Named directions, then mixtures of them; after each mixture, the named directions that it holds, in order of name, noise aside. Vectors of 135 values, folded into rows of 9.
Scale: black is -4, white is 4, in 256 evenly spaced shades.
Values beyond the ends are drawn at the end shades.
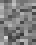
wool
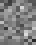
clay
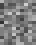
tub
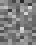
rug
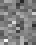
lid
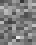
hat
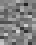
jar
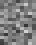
jar.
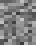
lid, tub.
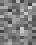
rug.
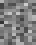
tub.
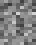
clay, lid, tub.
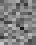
hat, jar, lid.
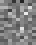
rug.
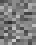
hat, jar.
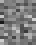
jar, tub.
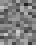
jar, rug.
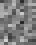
hat, lid, wool.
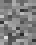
tub, wool.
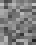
wool.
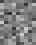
tub.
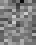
lid, rug.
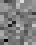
lid.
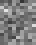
hat.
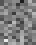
hat, lid.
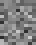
jar, rug, tub.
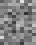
lid, rug, tub.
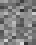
lid, tub.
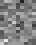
lid.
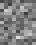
clay, hat.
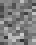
rug, wool.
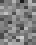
hat, lid.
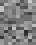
clay, hat, jar.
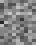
tub.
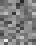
hat, lid.
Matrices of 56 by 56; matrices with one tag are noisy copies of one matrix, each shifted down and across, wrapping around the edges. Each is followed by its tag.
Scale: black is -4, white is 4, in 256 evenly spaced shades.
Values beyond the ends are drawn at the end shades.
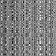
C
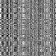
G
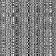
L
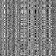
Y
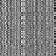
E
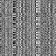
E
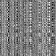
L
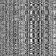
G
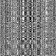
G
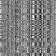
G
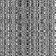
C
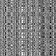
C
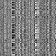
E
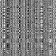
L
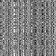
C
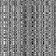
C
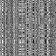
Y
